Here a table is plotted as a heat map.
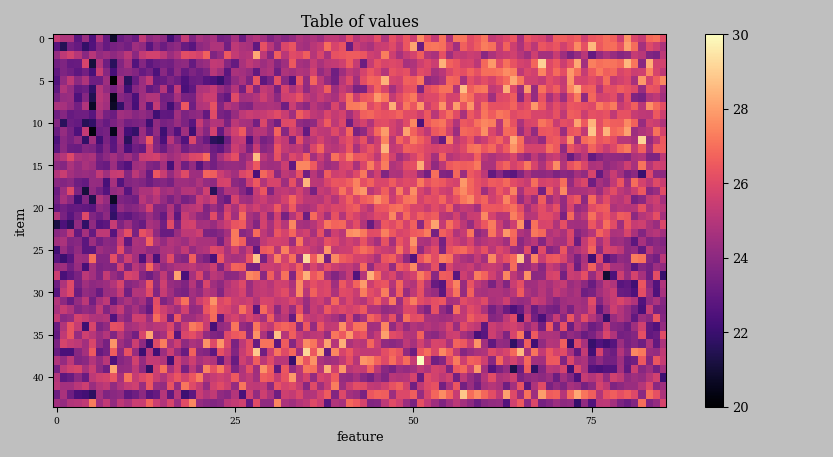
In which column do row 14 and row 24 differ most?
28
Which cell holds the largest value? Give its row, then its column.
38, 51
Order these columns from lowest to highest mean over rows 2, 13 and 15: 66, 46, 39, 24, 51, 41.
24, 39, 66, 41, 51, 46
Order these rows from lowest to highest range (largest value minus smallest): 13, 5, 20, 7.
20, 13, 7, 5
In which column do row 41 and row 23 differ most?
63
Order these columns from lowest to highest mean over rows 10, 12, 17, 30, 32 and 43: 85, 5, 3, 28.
3, 5, 28, 85
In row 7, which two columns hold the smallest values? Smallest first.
8, 5
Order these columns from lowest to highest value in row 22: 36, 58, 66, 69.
66, 58, 36, 69
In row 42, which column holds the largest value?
57
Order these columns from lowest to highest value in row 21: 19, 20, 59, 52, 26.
20, 19, 59, 52, 26
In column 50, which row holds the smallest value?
26
